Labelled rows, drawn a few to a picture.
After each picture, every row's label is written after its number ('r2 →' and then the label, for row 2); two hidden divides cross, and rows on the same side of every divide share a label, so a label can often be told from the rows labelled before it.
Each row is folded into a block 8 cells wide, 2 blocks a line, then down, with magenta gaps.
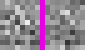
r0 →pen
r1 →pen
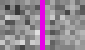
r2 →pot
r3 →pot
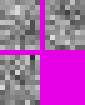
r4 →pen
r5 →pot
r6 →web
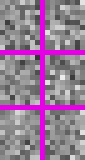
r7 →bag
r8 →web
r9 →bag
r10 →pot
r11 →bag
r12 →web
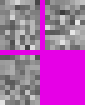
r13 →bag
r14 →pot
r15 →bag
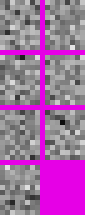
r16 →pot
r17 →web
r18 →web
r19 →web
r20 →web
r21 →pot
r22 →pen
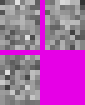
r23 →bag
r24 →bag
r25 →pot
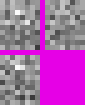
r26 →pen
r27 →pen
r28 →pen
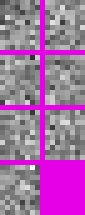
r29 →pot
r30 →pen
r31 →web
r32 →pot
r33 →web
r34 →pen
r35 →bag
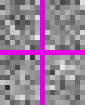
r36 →web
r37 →web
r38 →pot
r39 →pen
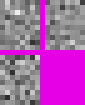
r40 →pen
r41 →bag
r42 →web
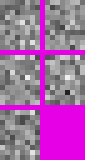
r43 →pot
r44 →bag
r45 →bag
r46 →bag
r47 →bag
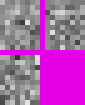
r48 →pen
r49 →pen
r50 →web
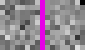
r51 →web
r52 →bag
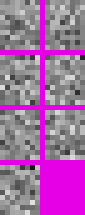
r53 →pen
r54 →pen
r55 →web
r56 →bag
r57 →bag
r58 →pen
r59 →web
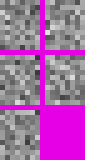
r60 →pot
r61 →web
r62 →bag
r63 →pen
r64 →bag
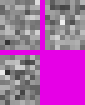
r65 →web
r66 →pot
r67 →pen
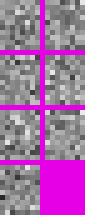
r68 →pen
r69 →web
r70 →bag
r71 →pot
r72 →pen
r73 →web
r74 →pot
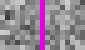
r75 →pen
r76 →bag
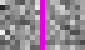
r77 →web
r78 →pen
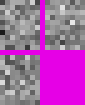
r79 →bag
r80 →pen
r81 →pot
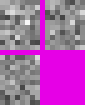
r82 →pen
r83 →pen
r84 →web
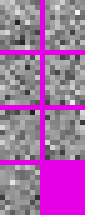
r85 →pen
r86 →pen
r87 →web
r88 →web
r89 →web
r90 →web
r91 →bag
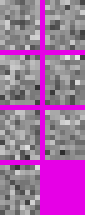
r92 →web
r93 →bag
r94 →pen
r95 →bag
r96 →bag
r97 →pen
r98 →web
